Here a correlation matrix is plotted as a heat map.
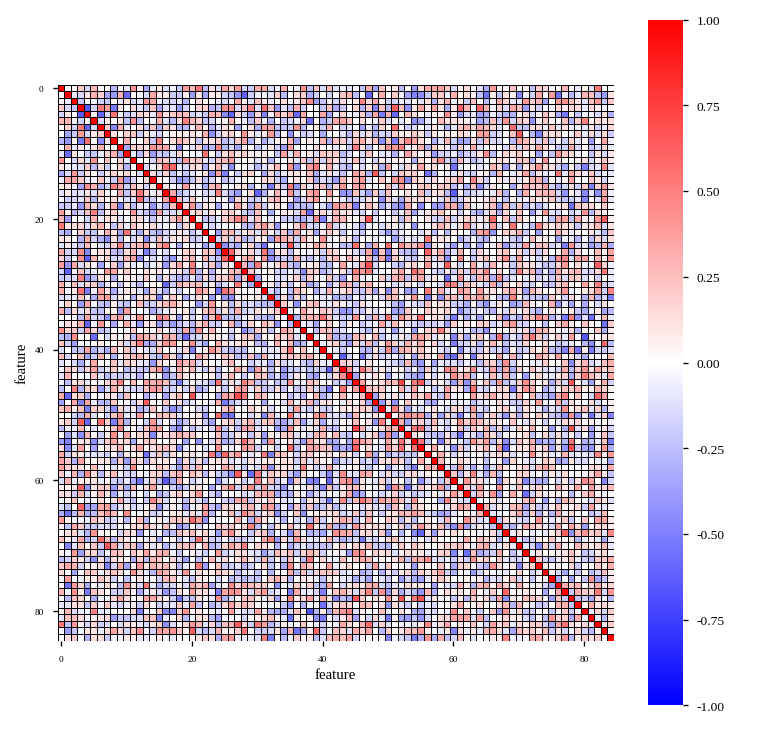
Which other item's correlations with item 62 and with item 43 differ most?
46
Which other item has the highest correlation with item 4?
8
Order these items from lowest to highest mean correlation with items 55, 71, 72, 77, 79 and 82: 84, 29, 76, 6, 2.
6, 29, 84, 76, 2
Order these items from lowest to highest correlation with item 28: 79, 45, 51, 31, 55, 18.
31, 18, 51, 79, 55, 45
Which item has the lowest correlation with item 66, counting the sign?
22
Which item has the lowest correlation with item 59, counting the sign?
29
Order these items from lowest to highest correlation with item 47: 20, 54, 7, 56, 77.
7, 54, 56, 77, 20
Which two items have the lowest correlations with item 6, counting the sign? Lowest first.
4, 8
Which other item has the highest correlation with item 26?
25
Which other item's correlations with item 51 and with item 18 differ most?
3
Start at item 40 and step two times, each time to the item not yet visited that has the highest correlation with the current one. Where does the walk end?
24
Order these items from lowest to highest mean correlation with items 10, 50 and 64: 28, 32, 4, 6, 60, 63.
4, 60, 63, 6, 28, 32
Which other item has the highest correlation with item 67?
38
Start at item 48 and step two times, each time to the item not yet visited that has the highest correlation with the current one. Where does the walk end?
76
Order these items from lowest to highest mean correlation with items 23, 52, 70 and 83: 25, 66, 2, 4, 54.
2, 66, 25, 4, 54
